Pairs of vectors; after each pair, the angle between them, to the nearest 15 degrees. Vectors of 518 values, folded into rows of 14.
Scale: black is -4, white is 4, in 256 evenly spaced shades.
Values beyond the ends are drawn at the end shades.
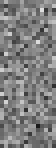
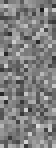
165 degrees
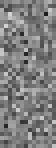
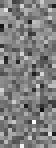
75 degrees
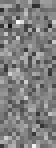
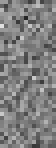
120 degrees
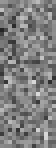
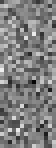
135 degrees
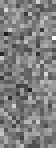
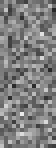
90 degrees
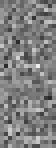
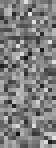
75 degrees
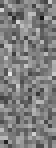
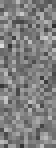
120 degrees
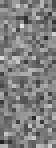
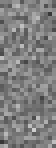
45 degrees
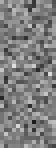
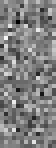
90 degrees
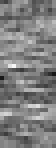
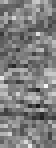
135 degrees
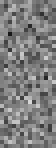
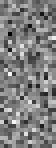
30 degrees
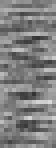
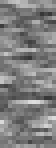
75 degrees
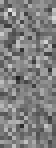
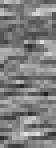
90 degrees
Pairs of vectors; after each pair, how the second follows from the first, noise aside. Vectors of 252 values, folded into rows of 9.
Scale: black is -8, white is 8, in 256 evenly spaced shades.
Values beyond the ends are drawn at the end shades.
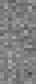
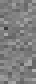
shuffled.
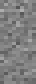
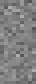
shuffled.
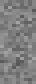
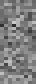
reversed, negated, scaled up.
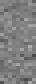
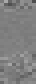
reversed, partly zeroed.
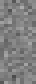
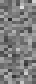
reversed, negated, scaled up.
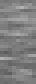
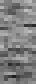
reversed, negated, scaled up.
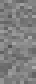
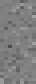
partly zeroed.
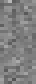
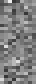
scaled up.
